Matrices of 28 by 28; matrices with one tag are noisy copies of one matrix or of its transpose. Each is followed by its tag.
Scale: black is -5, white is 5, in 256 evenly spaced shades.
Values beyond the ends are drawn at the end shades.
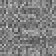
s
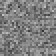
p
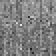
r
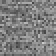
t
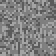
p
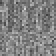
t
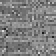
t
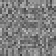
s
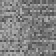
r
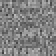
s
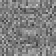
s
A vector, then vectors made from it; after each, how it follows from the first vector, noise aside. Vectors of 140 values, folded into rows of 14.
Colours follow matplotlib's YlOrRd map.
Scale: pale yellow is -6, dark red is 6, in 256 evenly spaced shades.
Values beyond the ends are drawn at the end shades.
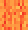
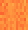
wrapped around, negated, shrunk.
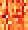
reversed, scaled up.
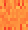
partly zeroed.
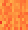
wrapped around, negated, shrunk.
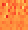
reversed, negated, partly zeroed.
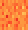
reversed, negated, partly zeroed.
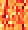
reversed, scaled up.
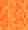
wrapped around, negated, shrunk.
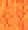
reversed, shrunk.
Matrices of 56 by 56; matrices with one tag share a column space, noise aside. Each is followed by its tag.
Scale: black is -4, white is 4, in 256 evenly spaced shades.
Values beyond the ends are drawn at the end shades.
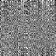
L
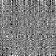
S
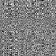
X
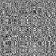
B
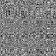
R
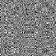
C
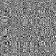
B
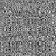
B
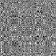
B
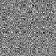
C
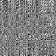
S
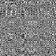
R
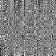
S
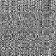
S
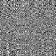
X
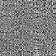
X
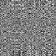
X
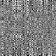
S
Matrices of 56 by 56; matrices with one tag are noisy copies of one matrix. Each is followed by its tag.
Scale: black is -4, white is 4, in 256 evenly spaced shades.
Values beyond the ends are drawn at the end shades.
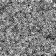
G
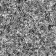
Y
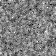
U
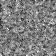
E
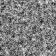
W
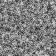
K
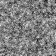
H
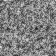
K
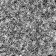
H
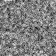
K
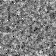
K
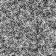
H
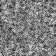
E
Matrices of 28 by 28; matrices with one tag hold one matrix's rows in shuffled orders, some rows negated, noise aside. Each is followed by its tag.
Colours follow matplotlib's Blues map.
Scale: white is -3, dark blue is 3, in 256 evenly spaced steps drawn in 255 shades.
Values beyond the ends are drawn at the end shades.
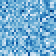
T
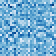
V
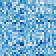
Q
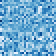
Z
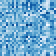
T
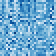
V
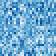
Q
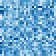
Z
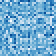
V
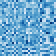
T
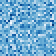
V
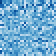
Z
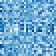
Z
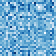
V
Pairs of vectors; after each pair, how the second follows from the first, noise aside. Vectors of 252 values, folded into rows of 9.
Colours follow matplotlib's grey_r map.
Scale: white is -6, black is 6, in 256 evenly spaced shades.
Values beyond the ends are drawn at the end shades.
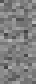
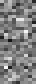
negated, scaled up.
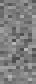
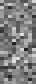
negated, scaled up.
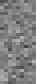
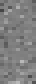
wrapped around, negated, partly zeroed.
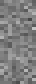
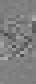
wrapped around, negated, partly zeroed.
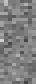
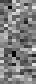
wrapped around, negated, scaled up.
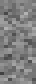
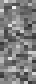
wrapped around, negated, scaled up.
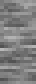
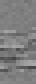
wrapped around, negated, partly zeroed.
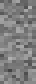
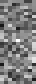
wrapped around, negated, scaled up.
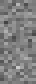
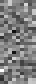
wrapped around, negated, scaled up.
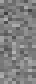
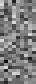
wrapped around, scaled up.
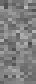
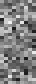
wrapped around, scaled up.
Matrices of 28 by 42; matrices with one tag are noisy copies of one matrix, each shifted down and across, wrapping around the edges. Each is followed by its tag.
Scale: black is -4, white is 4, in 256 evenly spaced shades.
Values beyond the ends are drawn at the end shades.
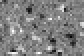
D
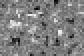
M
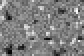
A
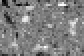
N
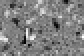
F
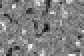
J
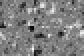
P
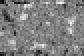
N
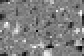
P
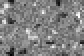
A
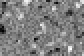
J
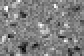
A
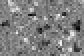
A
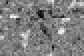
N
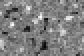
J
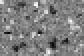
A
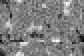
N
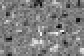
M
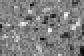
J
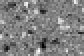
A
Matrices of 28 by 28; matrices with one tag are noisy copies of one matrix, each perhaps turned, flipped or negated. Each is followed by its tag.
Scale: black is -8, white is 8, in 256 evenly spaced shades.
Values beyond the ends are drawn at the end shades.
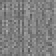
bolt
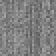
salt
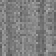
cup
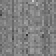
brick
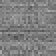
salt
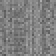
salt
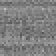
cup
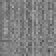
bolt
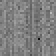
salt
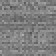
salt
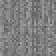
bolt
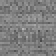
salt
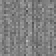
bolt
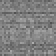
brick
